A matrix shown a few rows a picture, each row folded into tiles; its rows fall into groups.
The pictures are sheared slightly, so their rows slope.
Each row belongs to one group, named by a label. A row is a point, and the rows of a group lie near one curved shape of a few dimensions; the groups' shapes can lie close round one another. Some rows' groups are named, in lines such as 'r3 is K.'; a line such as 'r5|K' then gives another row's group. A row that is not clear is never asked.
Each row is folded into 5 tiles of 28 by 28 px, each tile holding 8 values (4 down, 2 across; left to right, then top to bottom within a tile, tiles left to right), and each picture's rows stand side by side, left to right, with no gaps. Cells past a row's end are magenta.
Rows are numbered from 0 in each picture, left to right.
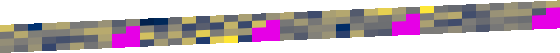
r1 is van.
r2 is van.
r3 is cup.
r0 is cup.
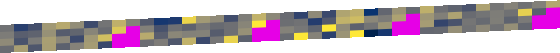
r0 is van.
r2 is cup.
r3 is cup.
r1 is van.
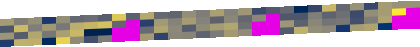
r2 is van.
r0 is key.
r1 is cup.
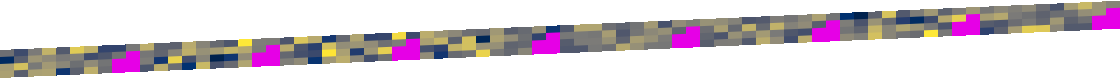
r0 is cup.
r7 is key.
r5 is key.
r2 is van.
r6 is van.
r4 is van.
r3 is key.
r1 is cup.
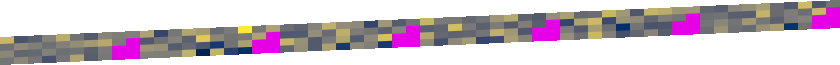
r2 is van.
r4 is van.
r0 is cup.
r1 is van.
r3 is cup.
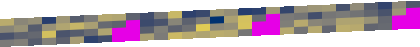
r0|van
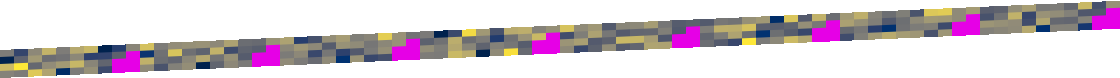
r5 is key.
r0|cup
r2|van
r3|van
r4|cup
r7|van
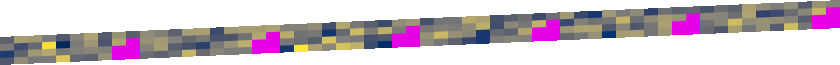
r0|van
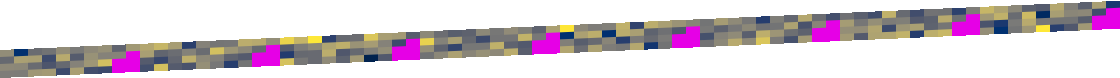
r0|van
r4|van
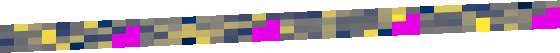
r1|key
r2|van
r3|van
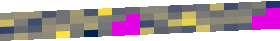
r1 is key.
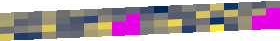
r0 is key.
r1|cup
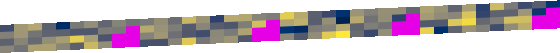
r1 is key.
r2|key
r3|key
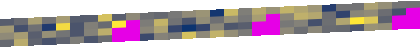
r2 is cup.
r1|key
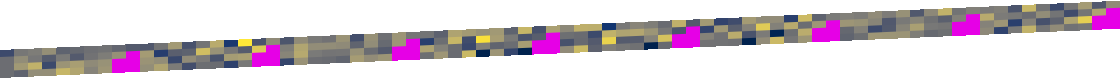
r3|van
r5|cup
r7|key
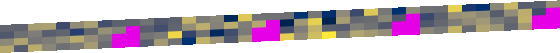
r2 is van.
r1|cup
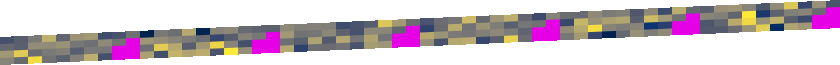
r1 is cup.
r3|cup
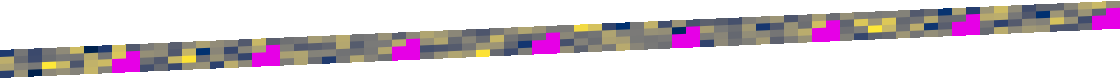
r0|van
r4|van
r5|van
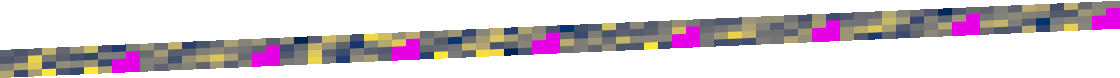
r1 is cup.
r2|van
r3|cup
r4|van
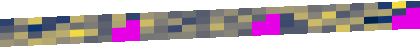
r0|cup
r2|key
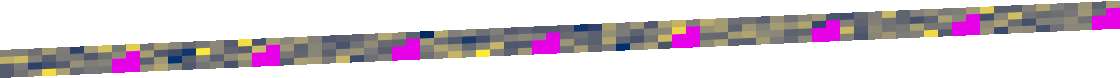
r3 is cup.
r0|key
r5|key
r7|cup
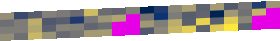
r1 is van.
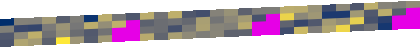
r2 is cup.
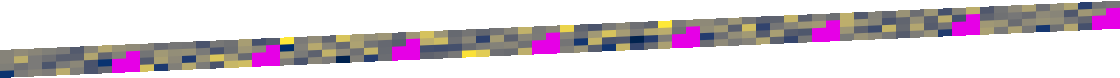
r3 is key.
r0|key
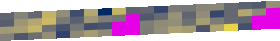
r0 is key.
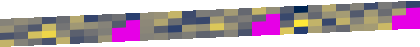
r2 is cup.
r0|key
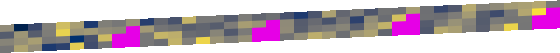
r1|cup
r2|van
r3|van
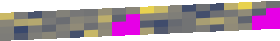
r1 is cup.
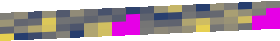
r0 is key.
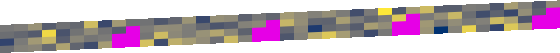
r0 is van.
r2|key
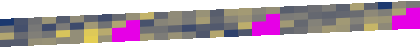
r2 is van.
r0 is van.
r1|van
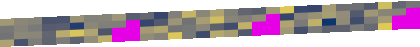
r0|cup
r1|cup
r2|cup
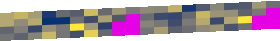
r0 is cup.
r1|van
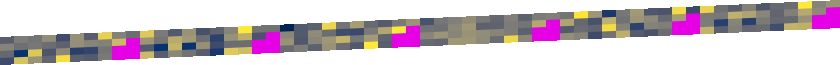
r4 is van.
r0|cup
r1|cup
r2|van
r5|cup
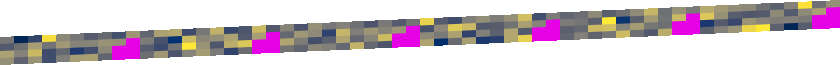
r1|van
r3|cup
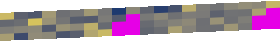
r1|van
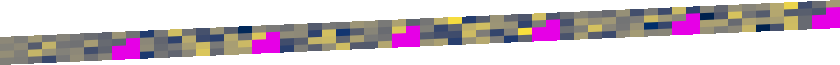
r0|key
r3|van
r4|key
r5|cup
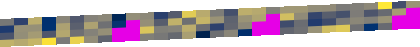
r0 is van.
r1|van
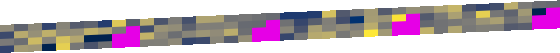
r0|key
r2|van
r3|van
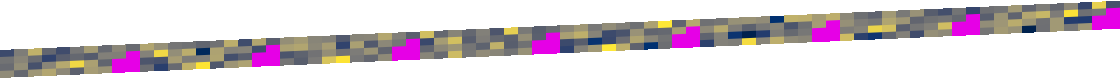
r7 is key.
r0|cup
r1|key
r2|key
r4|key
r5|key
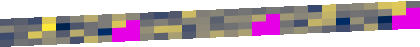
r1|cup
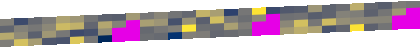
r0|cup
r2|cup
